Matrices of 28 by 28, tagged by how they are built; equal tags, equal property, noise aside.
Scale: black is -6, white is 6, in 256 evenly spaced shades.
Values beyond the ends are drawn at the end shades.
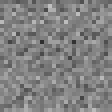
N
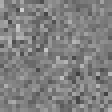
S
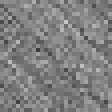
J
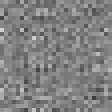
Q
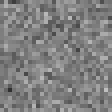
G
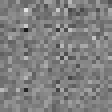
Q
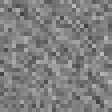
J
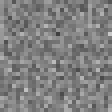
N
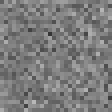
J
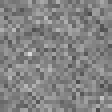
J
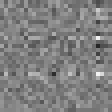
Q
